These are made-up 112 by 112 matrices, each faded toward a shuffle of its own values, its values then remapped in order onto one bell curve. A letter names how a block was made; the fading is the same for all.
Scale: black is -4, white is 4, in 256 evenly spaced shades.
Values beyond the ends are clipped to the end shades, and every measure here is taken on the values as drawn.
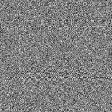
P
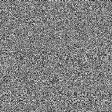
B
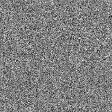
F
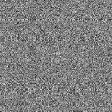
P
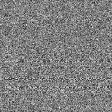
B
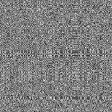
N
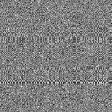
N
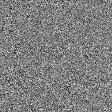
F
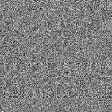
P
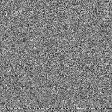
B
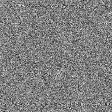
F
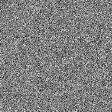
F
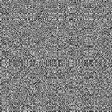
N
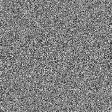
F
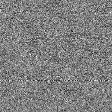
B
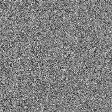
F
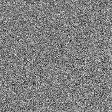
F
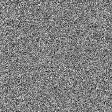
F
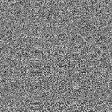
P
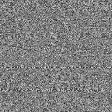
B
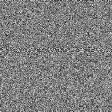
B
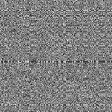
N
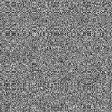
N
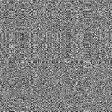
N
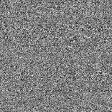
B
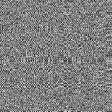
N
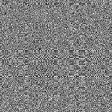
N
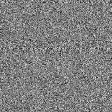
B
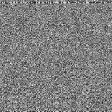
P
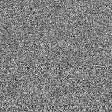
B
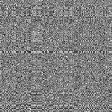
N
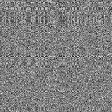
N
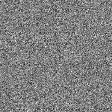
F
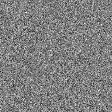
F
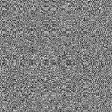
N
